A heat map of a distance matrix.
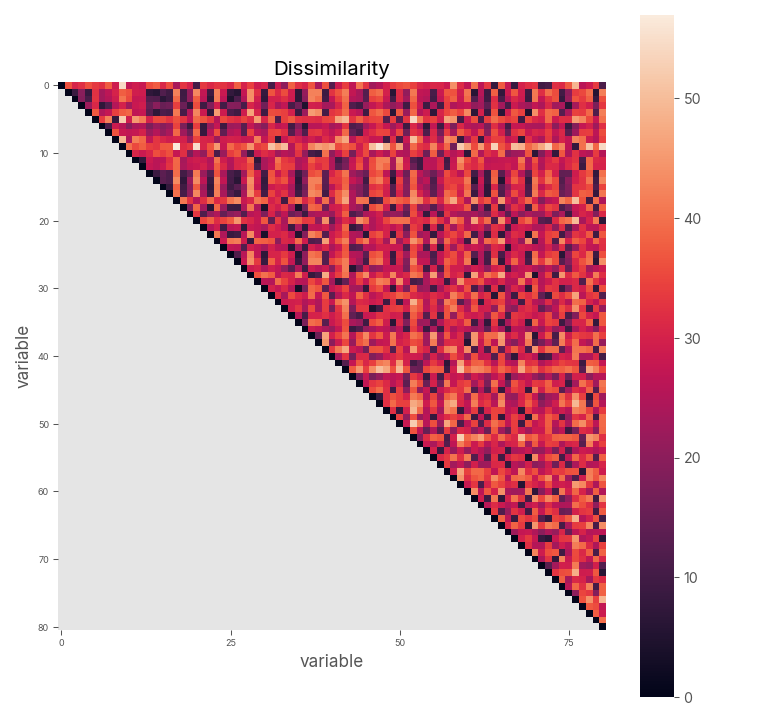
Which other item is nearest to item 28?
70
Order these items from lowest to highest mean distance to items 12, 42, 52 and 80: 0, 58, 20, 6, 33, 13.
20, 0, 6, 58, 33, 13
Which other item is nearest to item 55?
69
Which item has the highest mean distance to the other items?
9
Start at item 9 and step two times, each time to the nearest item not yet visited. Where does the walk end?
58
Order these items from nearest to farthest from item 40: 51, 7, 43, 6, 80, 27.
80, 43, 27, 6, 7, 51
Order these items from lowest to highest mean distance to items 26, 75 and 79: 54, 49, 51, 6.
49, 51, 6, 54
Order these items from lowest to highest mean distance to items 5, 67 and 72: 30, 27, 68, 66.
68, 66, 27, 30
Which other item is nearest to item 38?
60
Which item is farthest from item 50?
52
